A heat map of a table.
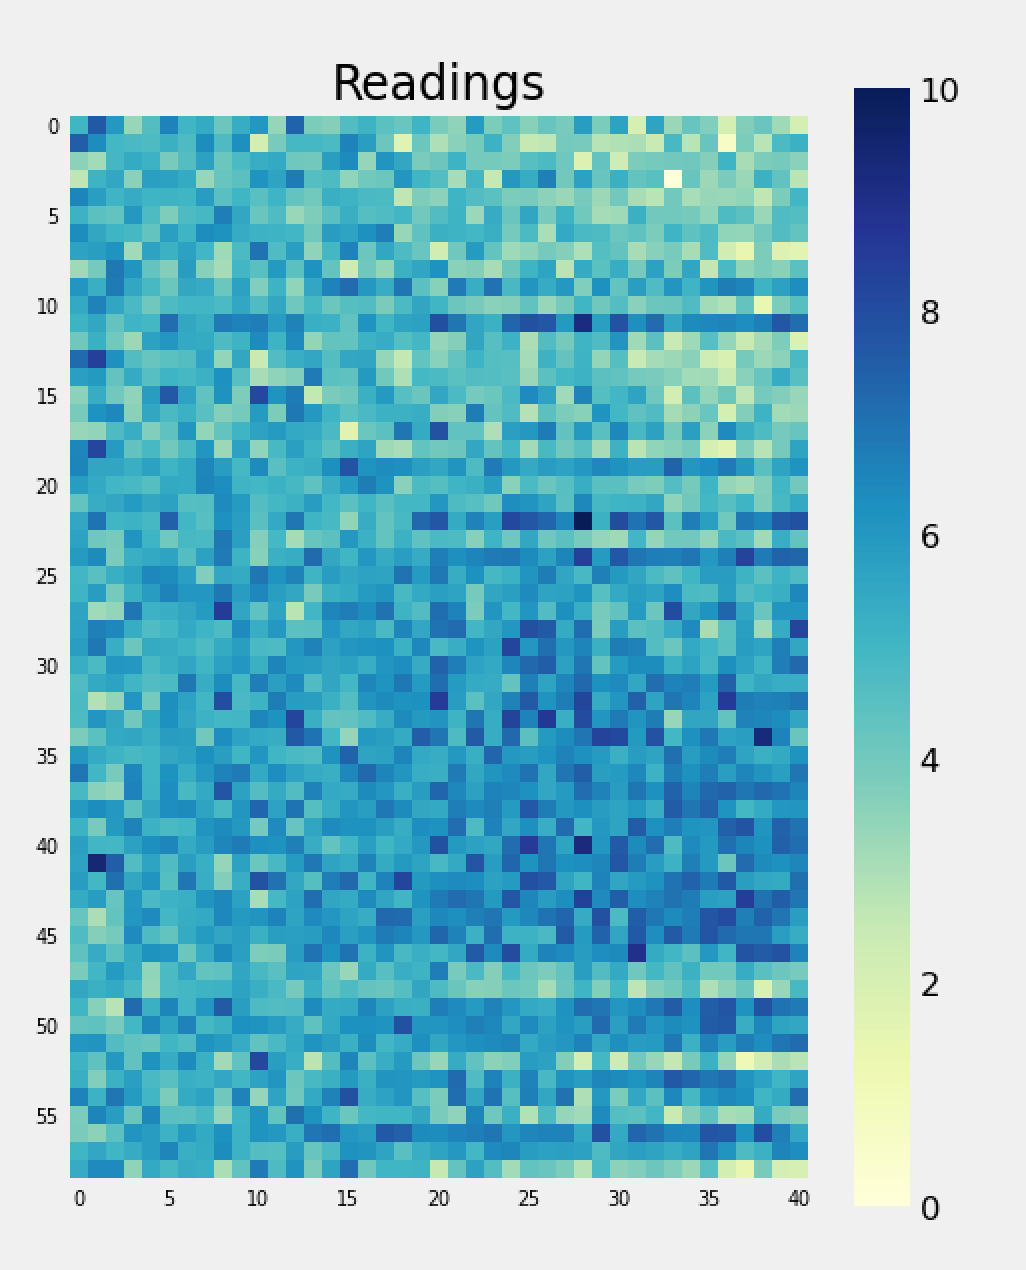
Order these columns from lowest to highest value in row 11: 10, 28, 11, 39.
11, 10, 39, 28
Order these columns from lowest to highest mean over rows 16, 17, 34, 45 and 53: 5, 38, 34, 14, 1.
1, 5, 14, 34, 38
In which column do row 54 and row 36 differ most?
28
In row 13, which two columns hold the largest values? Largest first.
1, 0
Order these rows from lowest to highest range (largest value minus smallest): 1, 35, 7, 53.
35, 53, 7, 1
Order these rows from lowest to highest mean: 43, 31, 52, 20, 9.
52, 20, 9, 31, 43
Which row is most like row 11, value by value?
40
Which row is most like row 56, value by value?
44
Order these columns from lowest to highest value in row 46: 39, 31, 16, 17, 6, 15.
6, 16, 17, 15, 39, 31
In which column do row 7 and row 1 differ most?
10
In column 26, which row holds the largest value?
33
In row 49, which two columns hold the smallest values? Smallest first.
2, 1
